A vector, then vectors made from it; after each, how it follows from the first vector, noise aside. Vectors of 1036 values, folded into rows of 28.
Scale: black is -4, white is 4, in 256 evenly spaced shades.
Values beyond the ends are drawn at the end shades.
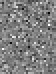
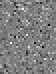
negated, partly zeroed.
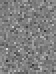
reversed, shrunk.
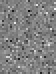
wrapped around, negated, partly zeroed.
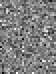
wrapped around.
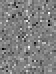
negated, partly zeroed.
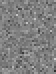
wrapped around, negated, shrunk.
